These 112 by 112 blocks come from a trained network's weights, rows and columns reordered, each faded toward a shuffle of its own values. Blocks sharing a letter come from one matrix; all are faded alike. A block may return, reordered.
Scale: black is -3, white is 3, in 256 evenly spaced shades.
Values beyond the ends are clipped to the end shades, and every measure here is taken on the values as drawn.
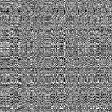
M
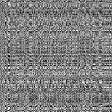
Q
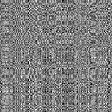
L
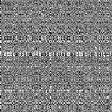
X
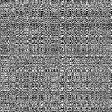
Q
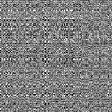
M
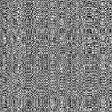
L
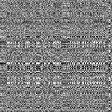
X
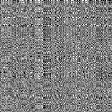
L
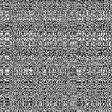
Q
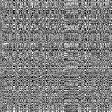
Q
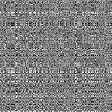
X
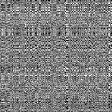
M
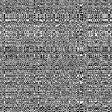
M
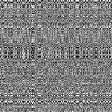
X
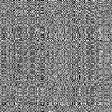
L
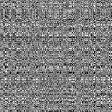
M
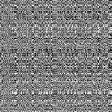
Q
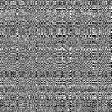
Q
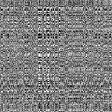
Q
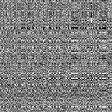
X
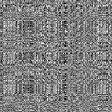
L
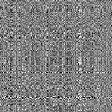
L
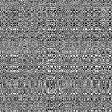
X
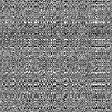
X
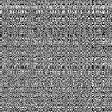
Q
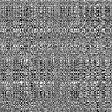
M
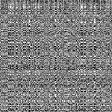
Q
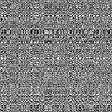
X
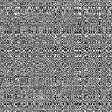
X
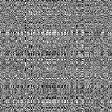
X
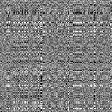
X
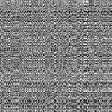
Q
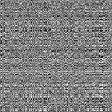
Q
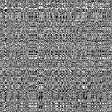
M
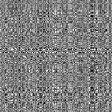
L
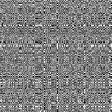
X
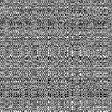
Q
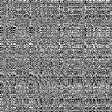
M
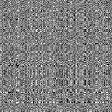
L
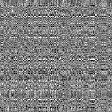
X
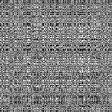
Q
